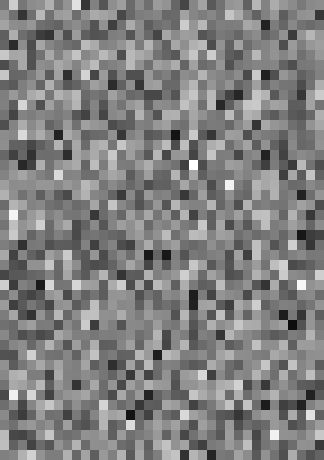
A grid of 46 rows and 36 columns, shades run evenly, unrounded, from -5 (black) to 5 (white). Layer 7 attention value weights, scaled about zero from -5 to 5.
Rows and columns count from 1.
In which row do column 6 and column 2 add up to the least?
31
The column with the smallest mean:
34
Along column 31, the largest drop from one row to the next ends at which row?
45
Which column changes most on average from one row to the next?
14
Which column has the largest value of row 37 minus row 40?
17
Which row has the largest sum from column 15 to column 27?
39
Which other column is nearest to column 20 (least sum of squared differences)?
28
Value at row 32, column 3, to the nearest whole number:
-2
